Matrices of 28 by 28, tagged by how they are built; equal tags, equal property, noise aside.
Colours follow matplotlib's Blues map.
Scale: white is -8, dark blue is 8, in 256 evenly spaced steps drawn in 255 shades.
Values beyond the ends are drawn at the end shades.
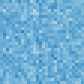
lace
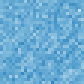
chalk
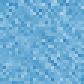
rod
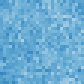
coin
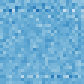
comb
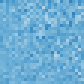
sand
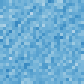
chalk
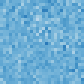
sand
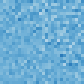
sand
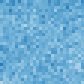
coin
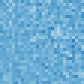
sand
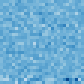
comb
